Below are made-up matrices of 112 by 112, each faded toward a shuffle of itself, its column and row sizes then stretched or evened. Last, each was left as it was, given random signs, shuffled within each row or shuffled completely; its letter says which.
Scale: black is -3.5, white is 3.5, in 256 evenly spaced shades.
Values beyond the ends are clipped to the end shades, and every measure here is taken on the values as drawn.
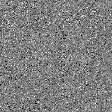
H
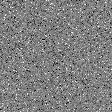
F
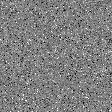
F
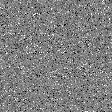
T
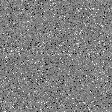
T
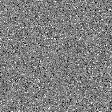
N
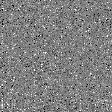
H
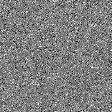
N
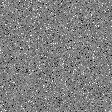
F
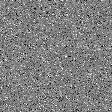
T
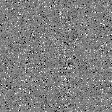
N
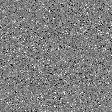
T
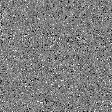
N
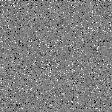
N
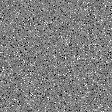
T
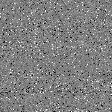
T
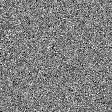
F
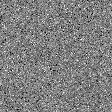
F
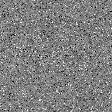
T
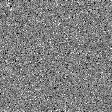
T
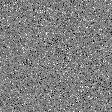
F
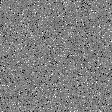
F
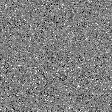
T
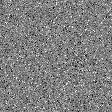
F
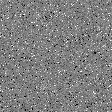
F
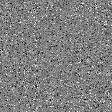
N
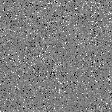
N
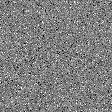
F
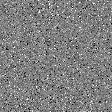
T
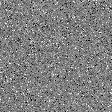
F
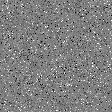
F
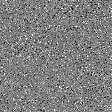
T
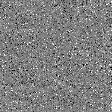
H
